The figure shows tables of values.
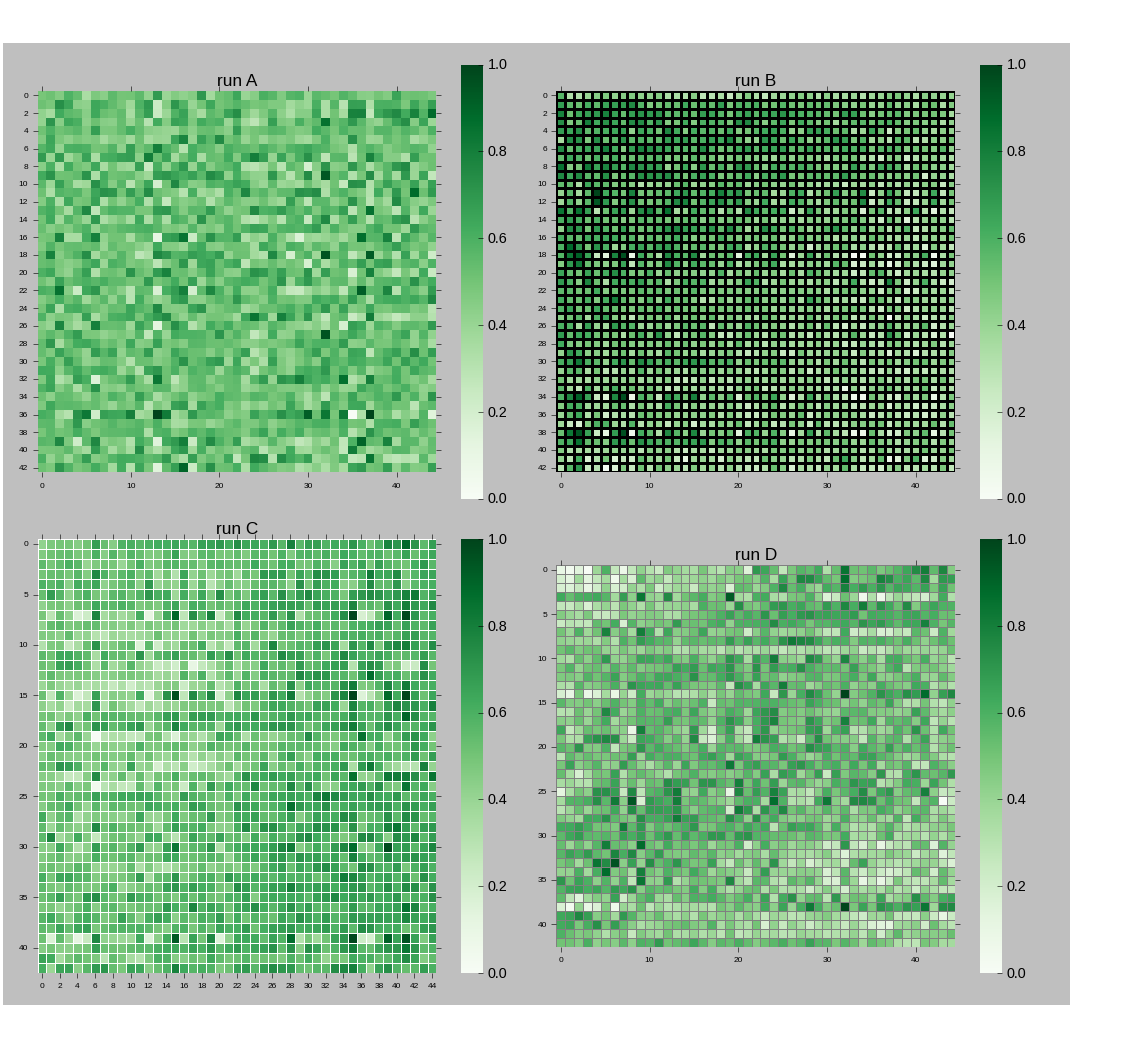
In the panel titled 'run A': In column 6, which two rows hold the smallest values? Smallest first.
32, 36
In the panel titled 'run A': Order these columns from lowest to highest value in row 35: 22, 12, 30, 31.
12, 30, 31, 22
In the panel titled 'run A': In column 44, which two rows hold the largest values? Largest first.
2, 23
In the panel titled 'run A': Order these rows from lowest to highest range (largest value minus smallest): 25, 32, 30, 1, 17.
17, 30, 1, 25, 32
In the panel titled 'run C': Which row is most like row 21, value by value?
8
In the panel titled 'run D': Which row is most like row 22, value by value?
11
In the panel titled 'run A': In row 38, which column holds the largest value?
37
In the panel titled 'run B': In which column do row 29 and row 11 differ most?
4
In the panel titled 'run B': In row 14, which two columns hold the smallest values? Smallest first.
39, 36
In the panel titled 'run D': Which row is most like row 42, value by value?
15
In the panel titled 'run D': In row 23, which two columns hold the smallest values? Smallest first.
2, 30
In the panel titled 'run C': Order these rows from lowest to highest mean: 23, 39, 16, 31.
16, 39, 23, 31
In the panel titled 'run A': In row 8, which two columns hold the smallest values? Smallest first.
30, 12
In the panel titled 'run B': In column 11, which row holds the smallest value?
34
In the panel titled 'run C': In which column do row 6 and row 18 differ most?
3
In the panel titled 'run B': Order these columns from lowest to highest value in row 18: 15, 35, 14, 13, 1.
35, 14, 13, 15, 1
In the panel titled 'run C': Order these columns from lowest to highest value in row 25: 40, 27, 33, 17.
17, 27, 40, 33
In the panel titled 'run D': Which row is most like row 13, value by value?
27
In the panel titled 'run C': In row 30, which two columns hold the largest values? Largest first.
39, 35
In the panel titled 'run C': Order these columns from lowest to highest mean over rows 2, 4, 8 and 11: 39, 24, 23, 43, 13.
13, 23, 24, 39, 43
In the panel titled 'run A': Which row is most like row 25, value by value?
41
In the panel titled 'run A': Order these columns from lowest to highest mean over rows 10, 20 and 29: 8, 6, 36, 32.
32, 8, 6, 36
